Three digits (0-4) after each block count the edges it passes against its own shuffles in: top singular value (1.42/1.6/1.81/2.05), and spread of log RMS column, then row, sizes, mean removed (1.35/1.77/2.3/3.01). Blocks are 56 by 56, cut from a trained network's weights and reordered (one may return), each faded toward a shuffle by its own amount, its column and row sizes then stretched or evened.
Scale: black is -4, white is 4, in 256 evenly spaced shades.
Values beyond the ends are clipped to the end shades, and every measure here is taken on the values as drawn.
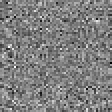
3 1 2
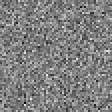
0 0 0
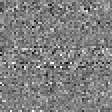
0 1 3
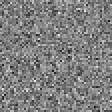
2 0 0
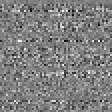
1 0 4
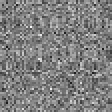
4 1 1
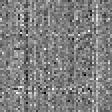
3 2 2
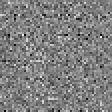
1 1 2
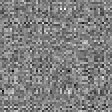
4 1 2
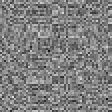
4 0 1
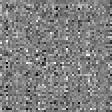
2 3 2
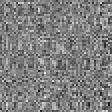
4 2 1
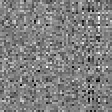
3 3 2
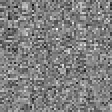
3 1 1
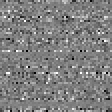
1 0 4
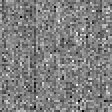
1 1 0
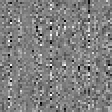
2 4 0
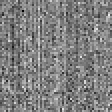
4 1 0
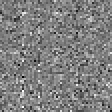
0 2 1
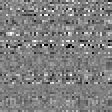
4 1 4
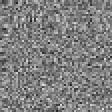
2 0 0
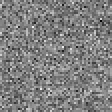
1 0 0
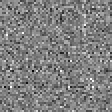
0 0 1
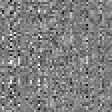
2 4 1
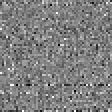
0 0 2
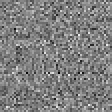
2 1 2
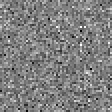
0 1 0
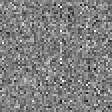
0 2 2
